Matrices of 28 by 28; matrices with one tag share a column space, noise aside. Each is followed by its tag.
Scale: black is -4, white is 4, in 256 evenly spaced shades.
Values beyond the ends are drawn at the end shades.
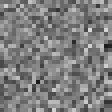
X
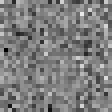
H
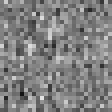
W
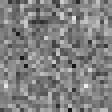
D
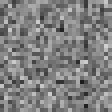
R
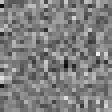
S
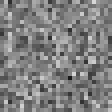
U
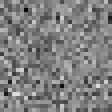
R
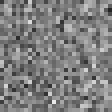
R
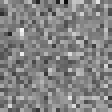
H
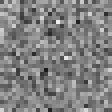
D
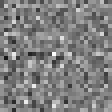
S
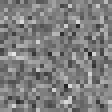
S
